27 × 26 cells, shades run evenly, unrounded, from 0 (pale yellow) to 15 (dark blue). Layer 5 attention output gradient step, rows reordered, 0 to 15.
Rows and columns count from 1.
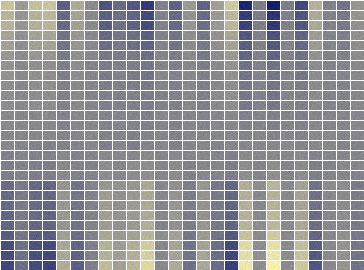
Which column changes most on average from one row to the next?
20
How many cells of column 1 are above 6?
22
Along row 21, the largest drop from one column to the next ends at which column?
18
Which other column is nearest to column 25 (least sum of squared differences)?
19
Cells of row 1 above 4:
22
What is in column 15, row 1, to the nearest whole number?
10
